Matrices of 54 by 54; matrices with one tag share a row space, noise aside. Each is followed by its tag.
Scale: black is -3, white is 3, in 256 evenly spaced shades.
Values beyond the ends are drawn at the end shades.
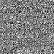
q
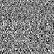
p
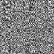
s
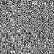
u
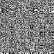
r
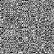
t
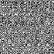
p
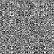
r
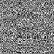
q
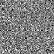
p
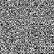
r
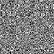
r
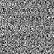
p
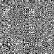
s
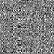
q
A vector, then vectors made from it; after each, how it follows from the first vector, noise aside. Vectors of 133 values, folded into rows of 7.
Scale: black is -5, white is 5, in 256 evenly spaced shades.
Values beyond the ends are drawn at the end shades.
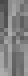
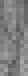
reversed, negated, shrunk.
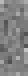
wrapped around, negated, partly zeroed.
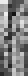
negated, scaled up.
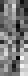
reversed, negated, scaled up.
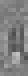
wrapped around, negated, partly zeroed.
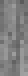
reversed, negated, shrunk.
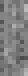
wrapped around, negated, partly zeroed.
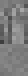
wrapped around, negated, partly zeroed.
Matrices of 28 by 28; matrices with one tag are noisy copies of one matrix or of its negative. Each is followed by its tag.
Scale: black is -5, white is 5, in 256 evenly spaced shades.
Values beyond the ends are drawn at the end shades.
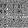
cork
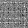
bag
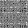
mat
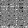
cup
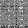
cup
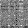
cup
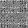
mat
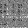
cork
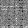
cup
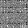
mat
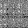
cork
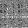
cork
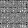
mat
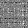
bag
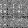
cork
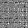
bag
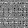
bag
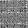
mat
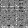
cup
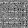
bag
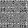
mat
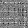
bag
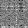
cup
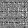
bag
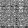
cup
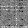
cup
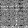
cup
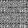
mat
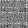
mat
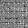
bag
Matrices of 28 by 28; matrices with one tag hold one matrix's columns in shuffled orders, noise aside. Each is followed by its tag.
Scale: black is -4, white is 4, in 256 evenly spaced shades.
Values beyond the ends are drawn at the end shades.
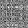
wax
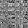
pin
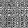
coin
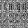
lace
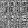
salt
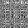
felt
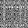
wax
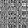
pin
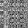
pin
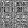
salt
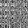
pin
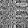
pin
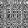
felt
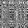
felt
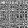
felt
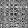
wax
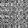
pin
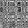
salt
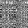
felt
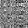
pin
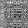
felt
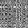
wax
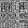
lace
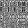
salt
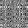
wax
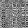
coin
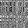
salt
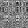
salt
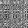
felt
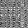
coin
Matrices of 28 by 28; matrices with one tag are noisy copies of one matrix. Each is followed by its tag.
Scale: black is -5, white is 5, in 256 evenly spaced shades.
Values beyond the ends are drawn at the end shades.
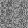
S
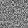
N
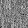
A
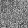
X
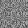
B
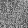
X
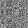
S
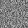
B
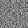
B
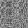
S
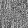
A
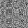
S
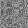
S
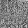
X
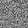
N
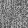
A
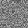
N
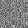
B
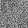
X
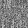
A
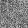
X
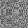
S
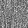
A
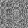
S
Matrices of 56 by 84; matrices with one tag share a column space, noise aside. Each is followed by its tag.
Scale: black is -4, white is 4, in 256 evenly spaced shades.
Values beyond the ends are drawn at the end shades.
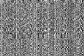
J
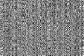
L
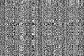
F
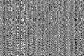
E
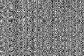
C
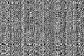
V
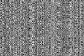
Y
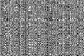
E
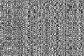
L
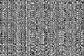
V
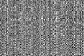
E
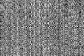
L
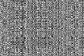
Y
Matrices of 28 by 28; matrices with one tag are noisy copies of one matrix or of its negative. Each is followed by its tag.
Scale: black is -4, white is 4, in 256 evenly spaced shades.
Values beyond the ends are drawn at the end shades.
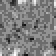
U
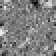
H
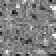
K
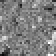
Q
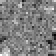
Q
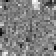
H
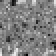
U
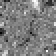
H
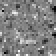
K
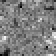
Q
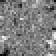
Q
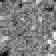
Q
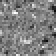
K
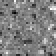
K
